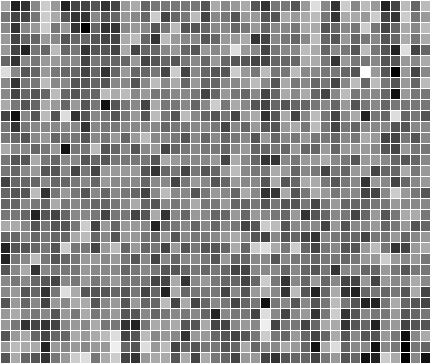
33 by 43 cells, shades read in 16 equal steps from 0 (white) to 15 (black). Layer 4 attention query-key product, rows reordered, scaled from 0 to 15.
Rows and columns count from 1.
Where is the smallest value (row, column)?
7, 37
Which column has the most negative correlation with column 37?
40
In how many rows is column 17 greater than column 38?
17
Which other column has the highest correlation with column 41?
13
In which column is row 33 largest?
41
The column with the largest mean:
2
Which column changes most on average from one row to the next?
27
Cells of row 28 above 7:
27
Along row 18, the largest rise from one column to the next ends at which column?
5
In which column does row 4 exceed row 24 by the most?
39
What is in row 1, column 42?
9
